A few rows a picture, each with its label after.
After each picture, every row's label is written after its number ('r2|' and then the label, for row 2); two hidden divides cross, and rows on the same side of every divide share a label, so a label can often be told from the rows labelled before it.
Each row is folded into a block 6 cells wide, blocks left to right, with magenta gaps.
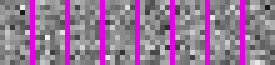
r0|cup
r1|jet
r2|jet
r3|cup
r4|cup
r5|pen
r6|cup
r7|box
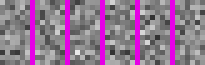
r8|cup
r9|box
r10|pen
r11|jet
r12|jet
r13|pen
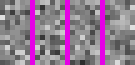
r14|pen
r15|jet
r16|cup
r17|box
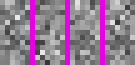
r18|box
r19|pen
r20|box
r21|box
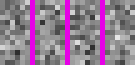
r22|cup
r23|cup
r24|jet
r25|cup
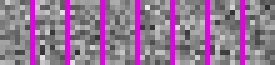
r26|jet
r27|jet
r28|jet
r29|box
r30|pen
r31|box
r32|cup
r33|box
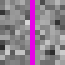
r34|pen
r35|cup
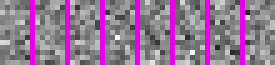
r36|jet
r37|cup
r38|jet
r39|cup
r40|box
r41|box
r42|box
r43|pen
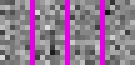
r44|pen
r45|jet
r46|jet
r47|pen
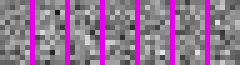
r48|cup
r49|cup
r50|cup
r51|jet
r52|pen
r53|pen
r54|box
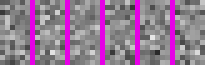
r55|pen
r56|pen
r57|pen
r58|jet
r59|cup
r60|pen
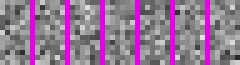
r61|jet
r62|jet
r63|box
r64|pen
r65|pen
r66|pen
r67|cup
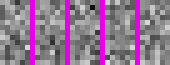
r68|box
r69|box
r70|box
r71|jet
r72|box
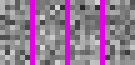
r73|jet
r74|cup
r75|cup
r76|jet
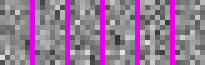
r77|pen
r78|cup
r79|box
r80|box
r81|jet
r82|pen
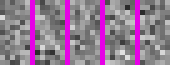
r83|pen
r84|cup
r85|jet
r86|box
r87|pen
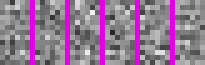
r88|pen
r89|cup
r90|box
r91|box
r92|pen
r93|jet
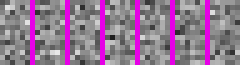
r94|pen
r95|pen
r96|pen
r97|jet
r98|pen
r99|pen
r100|jet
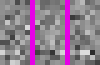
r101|box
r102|cup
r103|box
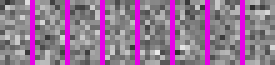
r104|pen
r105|box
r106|cup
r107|pen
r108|box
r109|cup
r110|box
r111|jet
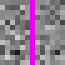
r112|cup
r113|jet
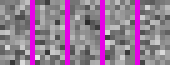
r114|cup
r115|pen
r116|cup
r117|jet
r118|pen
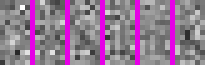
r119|cup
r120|box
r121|box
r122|jet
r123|jet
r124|box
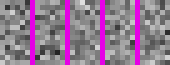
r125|jet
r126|jet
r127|box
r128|pen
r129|box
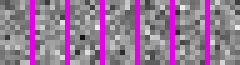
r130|cup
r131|pen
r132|box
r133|cup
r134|cup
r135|pen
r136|box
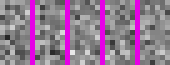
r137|jet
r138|jet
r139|box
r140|pen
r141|pen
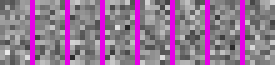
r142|pen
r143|jet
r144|jet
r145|jet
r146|box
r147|box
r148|box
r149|cup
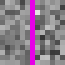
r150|box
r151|jet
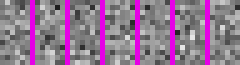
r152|box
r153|box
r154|box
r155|jet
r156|jet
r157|pen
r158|jet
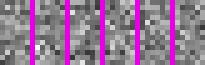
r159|pen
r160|jet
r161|jet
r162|cup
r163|box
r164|cup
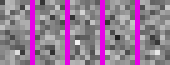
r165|box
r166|cup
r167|jet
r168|box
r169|box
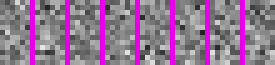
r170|cup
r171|cup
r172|jet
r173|pen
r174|jet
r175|box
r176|box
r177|cup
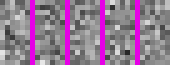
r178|box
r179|jet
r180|pen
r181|jet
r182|pen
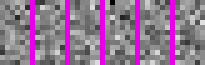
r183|cup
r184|pen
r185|cup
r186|cup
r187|box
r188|box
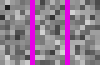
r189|jet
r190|cup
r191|jet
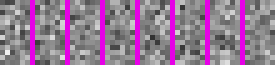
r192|pen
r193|pen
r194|box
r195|box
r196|box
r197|jet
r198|box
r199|pen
